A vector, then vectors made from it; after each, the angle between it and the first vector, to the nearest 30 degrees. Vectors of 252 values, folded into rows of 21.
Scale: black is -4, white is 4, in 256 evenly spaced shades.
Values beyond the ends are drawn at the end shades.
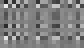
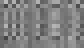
150 degrees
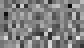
60 degrees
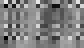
150 degrees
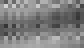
60 degrees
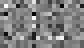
60 degrees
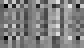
150 degrees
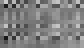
150 degrees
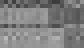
60 degrees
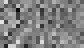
120 degrees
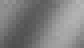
90 degrees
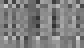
30 degrees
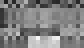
60 degrees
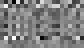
30 degrees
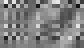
150 degrees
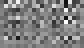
60 degrees
